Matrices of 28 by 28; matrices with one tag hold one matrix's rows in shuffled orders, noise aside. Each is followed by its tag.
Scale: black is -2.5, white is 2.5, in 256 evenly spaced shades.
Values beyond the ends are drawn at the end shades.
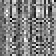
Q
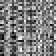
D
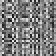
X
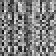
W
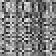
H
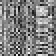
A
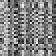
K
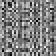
X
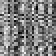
K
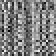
W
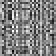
X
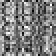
H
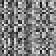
W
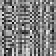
X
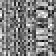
A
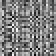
X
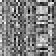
A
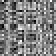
D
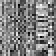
A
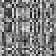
X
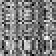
H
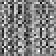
W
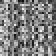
K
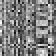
A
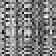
H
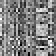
A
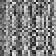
Q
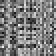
D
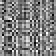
X
